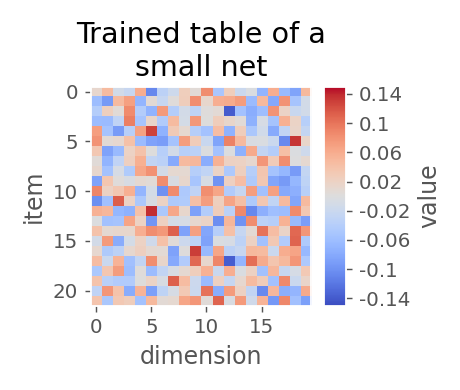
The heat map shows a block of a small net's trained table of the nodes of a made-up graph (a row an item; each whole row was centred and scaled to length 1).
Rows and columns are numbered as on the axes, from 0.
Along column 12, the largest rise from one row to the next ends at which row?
18
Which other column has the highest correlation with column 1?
16
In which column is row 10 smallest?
6
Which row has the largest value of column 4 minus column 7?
7
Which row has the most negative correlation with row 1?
15
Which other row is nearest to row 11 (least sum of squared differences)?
1
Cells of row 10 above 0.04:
7
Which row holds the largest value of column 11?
21
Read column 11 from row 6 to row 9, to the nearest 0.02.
-0.06 0.06 0.02 -0.1
